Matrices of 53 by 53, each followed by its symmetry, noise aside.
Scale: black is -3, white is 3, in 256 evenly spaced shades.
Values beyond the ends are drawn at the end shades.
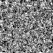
antisymmetric.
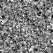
symmetric across the other diagonal.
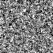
antisymmetric.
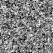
antisymmetric.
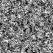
same after a half turn.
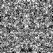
mirrored left to right.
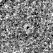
symmetric.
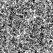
same after a half turn.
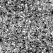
same after a half turn.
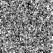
no symmetry.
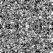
mirrored top to bottom.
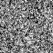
no symmetry.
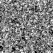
no symmetry.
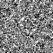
symmetric across the other diagonal.
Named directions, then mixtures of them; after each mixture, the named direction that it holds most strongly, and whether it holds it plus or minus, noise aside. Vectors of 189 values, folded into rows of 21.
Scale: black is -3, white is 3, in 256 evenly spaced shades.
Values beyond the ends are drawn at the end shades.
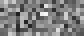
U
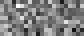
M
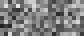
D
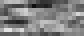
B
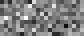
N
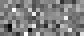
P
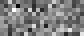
D, minus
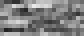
B, minus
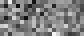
N, minus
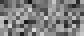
D, minus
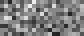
N, plus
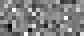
P, plus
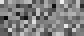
N, minus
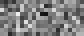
U, minus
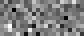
P, minus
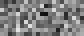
U, minus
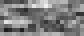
B, minus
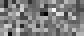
U, minus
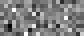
P, plus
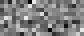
N, plus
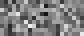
U, minus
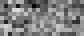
D, minus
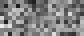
D, minus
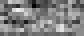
B, plus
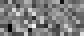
P, plus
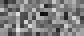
U, minus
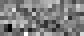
P, plus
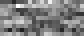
B, minus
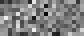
N, plus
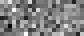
P, plus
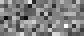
N, minus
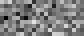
N, minus
